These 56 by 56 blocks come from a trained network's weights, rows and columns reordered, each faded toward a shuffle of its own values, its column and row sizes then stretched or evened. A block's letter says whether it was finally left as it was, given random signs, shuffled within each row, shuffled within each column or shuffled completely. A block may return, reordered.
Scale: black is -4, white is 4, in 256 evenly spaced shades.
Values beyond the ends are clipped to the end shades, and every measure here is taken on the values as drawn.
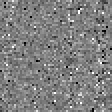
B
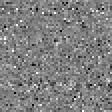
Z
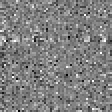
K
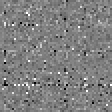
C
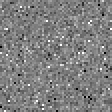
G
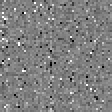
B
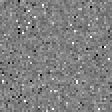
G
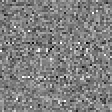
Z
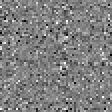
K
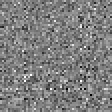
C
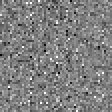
B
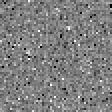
G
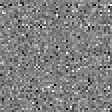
K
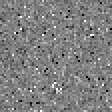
G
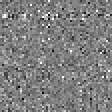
K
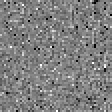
B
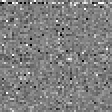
K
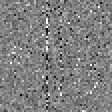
B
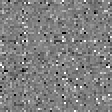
K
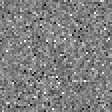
G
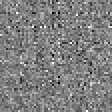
C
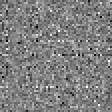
C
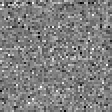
Z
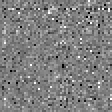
K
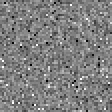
G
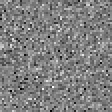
G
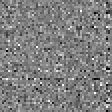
K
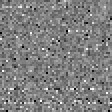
Z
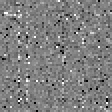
C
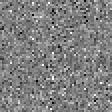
B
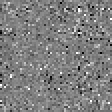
C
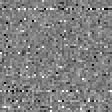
Z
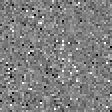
B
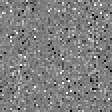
B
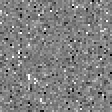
B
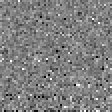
Z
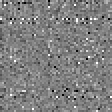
C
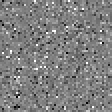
K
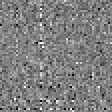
K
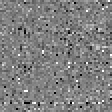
C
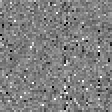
B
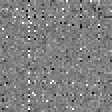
C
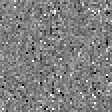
B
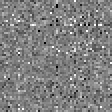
C
